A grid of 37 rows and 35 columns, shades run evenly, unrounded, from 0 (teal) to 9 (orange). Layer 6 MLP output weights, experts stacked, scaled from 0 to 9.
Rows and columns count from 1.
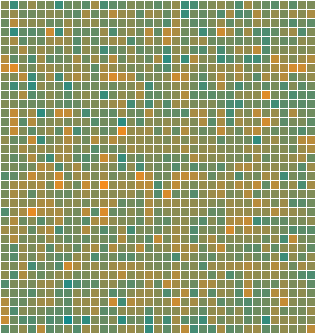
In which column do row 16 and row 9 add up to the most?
13
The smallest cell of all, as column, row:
8, 36
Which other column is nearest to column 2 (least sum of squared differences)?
27
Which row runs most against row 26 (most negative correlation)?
18
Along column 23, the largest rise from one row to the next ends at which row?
5
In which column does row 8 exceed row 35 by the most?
2
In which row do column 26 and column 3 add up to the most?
26
